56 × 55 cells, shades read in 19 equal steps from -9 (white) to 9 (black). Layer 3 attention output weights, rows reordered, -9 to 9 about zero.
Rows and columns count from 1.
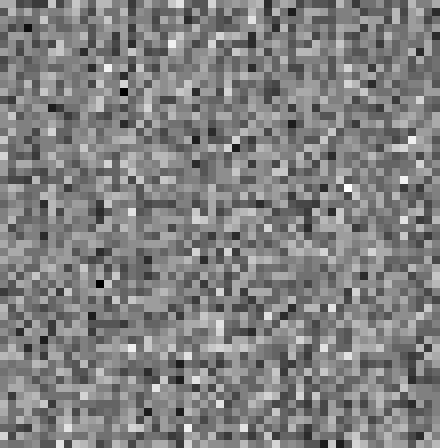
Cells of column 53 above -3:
46
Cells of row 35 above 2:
10
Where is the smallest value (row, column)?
24, 44
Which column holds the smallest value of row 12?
29
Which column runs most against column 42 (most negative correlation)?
43
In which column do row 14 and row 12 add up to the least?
19
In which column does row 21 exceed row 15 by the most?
25
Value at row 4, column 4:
8
